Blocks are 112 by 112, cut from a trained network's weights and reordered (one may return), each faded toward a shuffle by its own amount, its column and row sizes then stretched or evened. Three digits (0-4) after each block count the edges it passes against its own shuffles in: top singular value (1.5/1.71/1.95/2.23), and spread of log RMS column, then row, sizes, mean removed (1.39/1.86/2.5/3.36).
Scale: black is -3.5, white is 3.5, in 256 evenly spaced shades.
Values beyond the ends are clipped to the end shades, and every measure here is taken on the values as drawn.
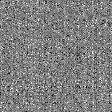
1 0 2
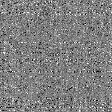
0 0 3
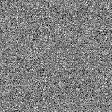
1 1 0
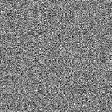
4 2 0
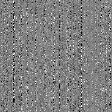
1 4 0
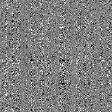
2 4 2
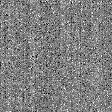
1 0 1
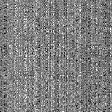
4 3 2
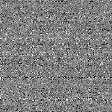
1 1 3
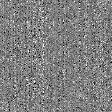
0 3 0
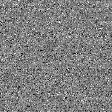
0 0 2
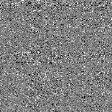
0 2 3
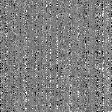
1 4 2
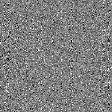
1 3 0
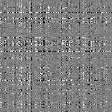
4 3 4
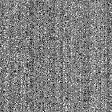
2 1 1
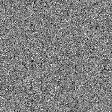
1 1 0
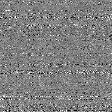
0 1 4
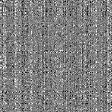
4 3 3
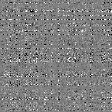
0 3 4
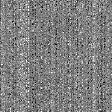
3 3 2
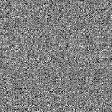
2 1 3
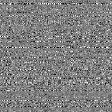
3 1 4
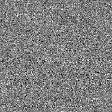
2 1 2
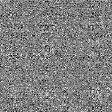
1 2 2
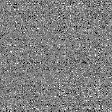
1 2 2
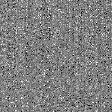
0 2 2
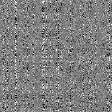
2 4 0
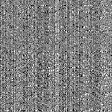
4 1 3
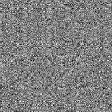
4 0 3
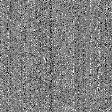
1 3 0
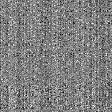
3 0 2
